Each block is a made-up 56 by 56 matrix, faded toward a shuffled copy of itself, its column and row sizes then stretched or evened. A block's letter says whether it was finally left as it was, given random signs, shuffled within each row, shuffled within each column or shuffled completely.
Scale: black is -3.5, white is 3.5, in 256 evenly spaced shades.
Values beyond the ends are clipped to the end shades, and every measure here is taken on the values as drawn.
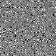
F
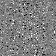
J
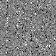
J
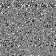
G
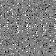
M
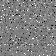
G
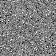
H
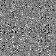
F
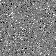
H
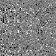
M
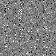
J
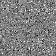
G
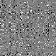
M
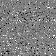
G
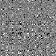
M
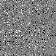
F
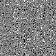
J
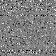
G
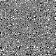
F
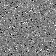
H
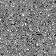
G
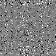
F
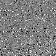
G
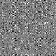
M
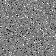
H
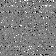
G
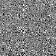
F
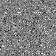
G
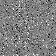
J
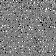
G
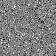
H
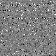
G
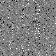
J
